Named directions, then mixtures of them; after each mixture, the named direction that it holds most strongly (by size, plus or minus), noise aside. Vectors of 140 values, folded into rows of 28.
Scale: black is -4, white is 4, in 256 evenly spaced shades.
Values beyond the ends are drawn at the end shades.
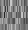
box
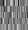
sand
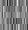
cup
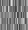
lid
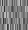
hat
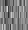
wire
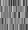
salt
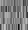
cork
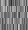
salt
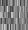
wire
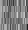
cup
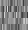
box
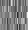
lid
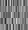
cup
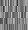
box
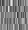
lid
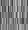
lid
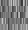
salt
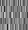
hat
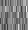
cork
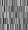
hat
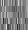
hat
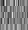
sand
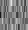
box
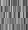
salt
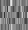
box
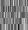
salt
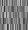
hat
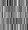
cup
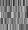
salt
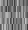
cork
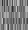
hat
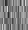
wire
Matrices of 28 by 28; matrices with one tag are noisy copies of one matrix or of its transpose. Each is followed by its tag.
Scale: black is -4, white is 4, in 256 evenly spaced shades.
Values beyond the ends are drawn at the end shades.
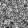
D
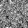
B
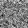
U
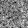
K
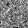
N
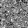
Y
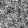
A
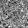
K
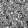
B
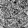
U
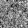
Y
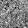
N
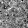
N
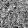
N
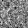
N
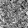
U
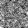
U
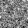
A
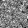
D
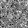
Y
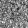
K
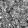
A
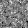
B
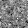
A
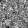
D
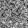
K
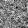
B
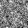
B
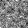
A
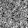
K
